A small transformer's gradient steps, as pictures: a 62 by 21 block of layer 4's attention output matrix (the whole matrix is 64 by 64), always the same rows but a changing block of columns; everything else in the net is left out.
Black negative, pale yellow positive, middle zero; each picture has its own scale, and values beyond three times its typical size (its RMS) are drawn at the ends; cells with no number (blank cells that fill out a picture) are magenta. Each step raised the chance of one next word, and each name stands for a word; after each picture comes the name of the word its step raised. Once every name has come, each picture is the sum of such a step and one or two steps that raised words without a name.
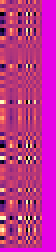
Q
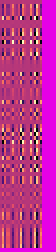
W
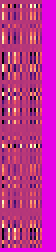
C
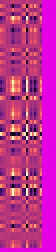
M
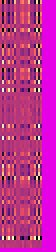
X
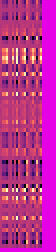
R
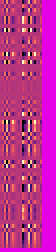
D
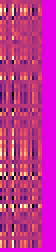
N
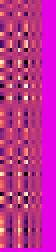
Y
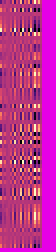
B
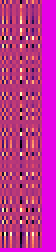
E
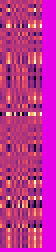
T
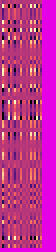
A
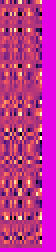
Q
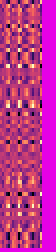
T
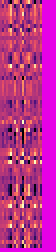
B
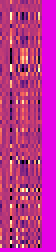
R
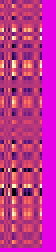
M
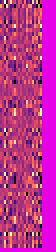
E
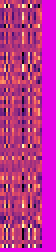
C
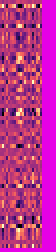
C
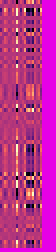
N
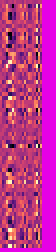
C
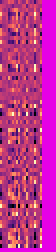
T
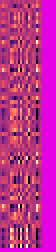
Y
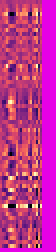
N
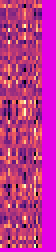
A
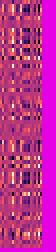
W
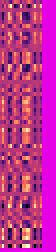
C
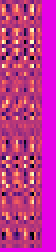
W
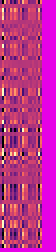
E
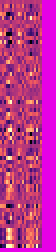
W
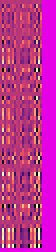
Y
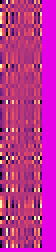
Q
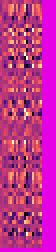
W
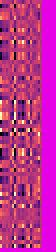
A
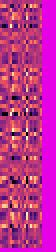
T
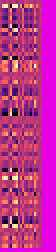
M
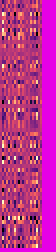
Q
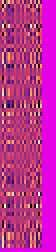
T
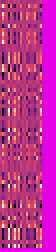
C
